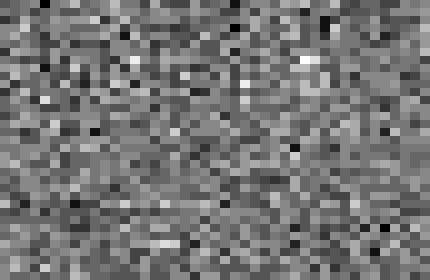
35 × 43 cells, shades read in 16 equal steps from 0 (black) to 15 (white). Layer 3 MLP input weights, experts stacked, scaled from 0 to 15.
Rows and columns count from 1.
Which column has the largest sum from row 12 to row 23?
9
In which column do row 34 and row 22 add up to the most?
5
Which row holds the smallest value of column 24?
4
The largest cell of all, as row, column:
8, 31
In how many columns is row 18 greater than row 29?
21
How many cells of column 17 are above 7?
14
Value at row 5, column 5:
3
